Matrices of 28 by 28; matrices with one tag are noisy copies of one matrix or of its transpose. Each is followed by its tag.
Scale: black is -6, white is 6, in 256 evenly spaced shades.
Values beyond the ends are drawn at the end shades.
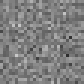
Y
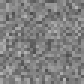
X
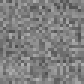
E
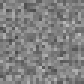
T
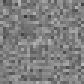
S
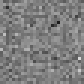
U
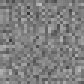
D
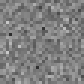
X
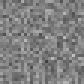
Y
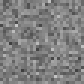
S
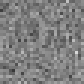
S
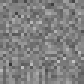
Y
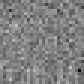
Y
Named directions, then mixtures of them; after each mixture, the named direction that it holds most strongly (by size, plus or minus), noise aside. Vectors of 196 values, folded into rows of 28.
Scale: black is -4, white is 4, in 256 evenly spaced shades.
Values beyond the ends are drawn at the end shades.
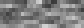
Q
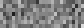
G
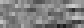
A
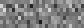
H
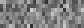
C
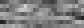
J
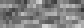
Q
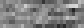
A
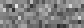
H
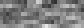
Q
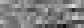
A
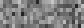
G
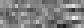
A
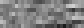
A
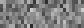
C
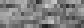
Q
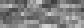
Q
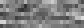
J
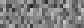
C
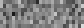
G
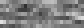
J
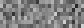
G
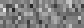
H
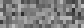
G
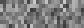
C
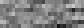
A
